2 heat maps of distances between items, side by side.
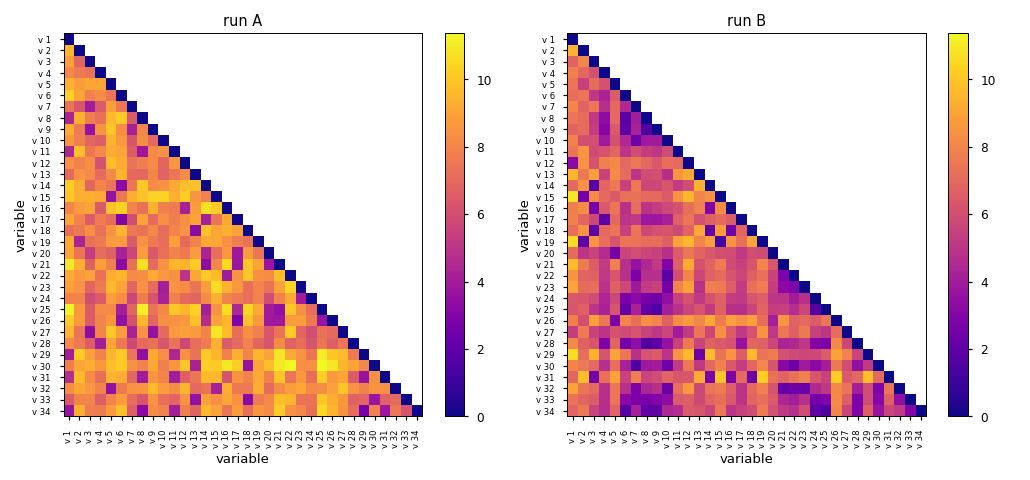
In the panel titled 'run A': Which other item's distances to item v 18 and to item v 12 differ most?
v 30
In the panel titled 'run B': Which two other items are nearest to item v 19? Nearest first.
v 15, v 2
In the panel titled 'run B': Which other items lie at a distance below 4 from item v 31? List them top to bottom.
v 3, v 14, v 16, v 18
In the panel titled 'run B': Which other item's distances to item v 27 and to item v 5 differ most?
v 26
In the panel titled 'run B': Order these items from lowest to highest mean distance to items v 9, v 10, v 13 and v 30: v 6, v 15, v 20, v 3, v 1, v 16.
v 6, v 20, v 16, v 3, v 15, v 1
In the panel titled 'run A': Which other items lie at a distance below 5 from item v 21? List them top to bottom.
v 6, v 14, v 17, v 20, v 25, v 26
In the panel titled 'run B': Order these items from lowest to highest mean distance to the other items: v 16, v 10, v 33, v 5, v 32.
v 10, v 33, v 32, v 16, v 5
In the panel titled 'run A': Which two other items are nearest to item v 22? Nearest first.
v 16, v 12
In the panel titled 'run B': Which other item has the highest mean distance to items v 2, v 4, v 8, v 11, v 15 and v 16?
v 1
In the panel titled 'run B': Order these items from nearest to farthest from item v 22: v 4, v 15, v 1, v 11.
v 4, v 11, v 15, v 1
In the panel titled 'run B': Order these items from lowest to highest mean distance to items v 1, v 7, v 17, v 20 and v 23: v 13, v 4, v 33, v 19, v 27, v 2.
v 4, v 33, v 27, v 13, v 2, v 19
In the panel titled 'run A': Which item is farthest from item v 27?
v 15
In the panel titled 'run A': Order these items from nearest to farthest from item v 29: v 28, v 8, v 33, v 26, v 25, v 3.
v 8, v 33, v 28, v 3, v 26, v 25
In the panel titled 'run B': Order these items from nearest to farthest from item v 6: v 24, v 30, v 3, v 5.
v 24, v 30, v 3, v 5
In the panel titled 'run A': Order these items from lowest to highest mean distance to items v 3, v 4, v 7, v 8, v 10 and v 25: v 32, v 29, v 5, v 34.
v 34, v 29, v 32, v 5
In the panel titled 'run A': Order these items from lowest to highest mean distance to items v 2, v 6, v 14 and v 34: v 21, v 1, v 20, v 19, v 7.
v 20, v 21, v 7, v 19, v 1
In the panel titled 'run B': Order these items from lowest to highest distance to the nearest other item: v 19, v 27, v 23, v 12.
v 19, v 23, v 12, v 27
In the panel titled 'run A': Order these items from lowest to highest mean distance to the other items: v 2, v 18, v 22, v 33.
v 33, v 18, v 2, v 22
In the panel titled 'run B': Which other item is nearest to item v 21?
v 32
